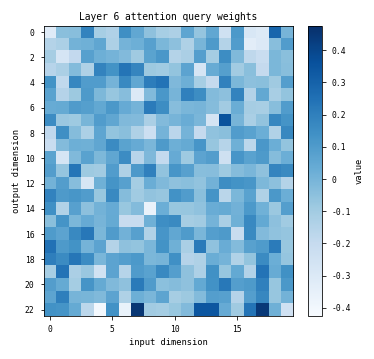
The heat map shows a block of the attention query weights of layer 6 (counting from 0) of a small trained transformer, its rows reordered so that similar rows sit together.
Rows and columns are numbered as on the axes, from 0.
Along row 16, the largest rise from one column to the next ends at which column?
16
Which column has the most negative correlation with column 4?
13
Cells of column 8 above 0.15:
3
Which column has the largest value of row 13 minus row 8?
0
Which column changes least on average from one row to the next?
17
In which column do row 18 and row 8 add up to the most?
1
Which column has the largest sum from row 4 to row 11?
19
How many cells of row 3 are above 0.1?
4
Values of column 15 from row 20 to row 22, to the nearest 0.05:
0.1 -0.15 -0.1
